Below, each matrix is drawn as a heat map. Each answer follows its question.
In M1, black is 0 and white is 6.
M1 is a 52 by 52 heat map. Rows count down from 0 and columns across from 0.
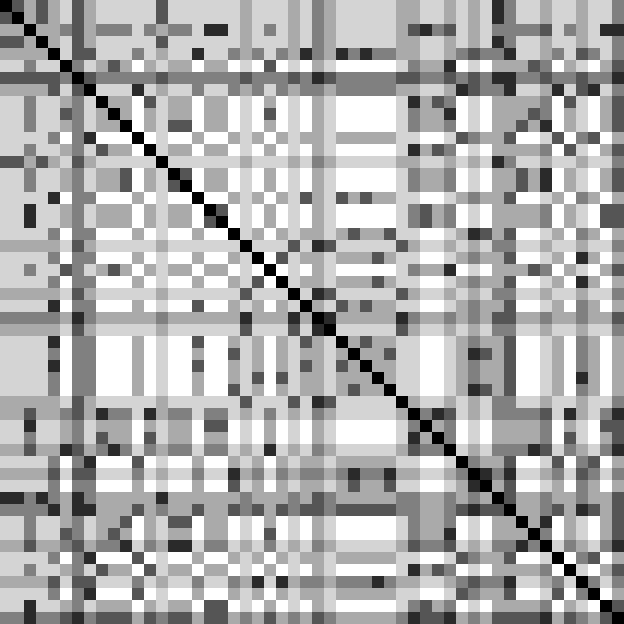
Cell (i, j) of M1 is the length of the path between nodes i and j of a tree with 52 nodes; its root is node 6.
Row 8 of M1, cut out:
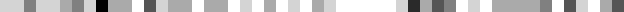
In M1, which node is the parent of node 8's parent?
51
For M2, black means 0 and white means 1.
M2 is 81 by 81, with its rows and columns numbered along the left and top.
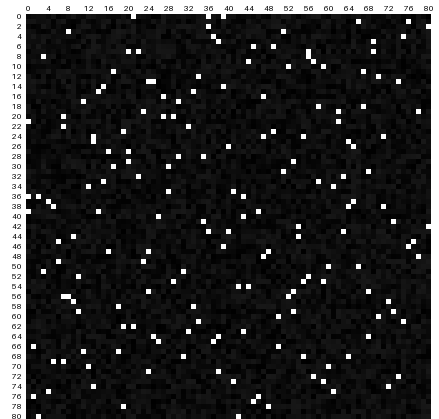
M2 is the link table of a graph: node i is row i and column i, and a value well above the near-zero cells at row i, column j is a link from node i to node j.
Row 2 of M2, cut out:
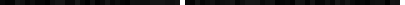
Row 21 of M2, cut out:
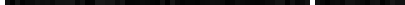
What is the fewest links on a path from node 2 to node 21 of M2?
3
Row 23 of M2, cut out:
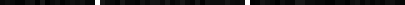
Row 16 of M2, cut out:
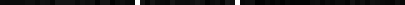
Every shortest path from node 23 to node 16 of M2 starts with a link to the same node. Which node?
node 19
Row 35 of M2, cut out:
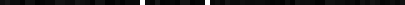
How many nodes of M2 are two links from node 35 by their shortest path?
2
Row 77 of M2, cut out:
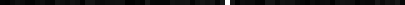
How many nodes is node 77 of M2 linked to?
1
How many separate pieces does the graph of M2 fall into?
2
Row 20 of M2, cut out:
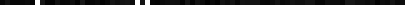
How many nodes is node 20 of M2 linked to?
3
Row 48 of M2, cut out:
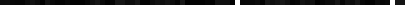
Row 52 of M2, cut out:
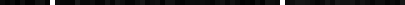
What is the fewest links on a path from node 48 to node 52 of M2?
7
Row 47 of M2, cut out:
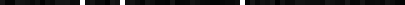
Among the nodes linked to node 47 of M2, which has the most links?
node 24
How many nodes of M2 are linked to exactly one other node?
1
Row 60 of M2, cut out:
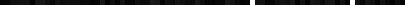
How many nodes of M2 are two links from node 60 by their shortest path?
2
